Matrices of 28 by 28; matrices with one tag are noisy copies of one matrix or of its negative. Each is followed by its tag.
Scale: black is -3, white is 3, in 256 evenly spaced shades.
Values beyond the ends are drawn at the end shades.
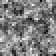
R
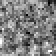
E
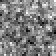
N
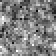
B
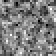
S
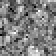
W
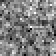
N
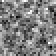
S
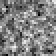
E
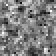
W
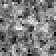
R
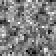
W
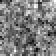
N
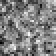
E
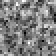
S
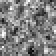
W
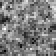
B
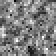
W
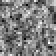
S
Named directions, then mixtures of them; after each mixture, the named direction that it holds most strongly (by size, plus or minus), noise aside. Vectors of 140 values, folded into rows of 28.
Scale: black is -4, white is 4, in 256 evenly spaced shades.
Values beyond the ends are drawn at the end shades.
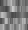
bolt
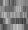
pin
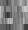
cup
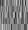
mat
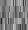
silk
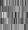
mat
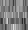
pin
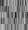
mat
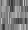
silk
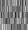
mat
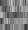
bolt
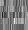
mat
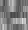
pin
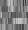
silk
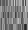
silk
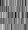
mat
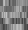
pin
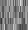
silk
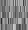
silk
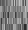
silk
